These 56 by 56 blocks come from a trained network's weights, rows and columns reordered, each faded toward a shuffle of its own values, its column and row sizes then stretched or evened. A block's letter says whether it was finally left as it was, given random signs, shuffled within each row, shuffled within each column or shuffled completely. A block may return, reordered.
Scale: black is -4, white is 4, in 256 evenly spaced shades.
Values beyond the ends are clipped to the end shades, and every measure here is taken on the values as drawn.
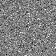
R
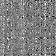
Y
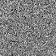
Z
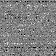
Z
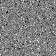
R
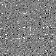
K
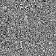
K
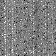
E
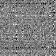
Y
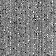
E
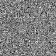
Z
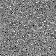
R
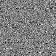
Z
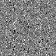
E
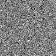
E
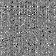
Y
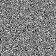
Z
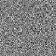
Y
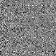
K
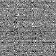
Y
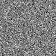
R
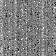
E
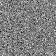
R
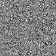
K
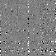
K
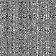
Y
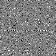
K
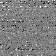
Z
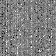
E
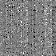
Y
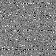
Z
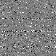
Z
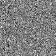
E
